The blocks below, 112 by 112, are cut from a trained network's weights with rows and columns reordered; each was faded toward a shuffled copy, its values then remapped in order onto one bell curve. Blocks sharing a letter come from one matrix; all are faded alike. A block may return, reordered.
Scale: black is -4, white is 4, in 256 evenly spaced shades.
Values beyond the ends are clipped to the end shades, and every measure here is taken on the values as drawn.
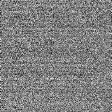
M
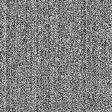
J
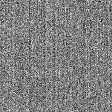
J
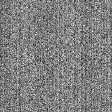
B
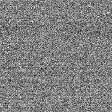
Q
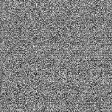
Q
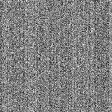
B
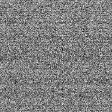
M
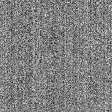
J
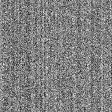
B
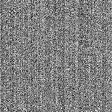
B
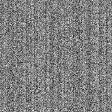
B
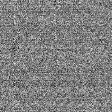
M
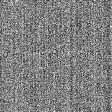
B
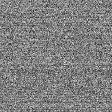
M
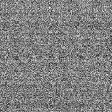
M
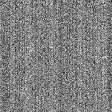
B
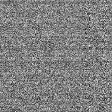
M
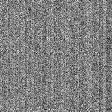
B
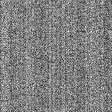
B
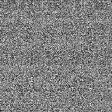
Q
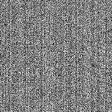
B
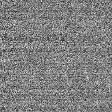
M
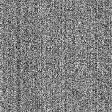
B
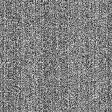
J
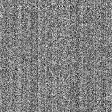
J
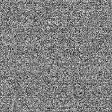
Q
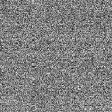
Q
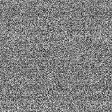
Q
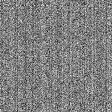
J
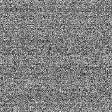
M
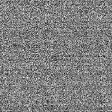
Q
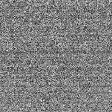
M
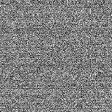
M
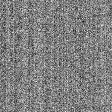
B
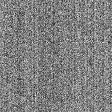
J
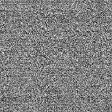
Q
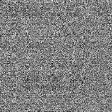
Q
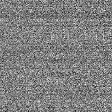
M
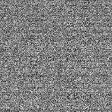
M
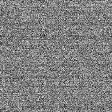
M
